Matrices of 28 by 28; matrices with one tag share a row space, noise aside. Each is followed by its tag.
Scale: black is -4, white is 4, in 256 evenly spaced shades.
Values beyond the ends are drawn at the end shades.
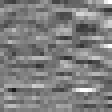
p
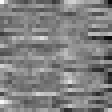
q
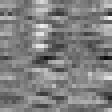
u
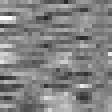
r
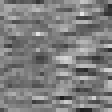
p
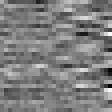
p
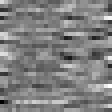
q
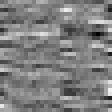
q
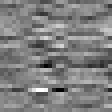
u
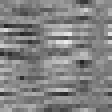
r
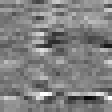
u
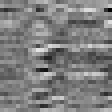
u
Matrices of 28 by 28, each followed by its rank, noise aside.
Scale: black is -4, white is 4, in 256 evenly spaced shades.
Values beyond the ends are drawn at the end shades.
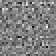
six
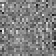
four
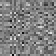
three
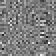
four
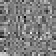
five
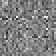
five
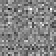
six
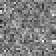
six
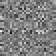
four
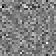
five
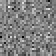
six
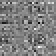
four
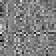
four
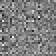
five
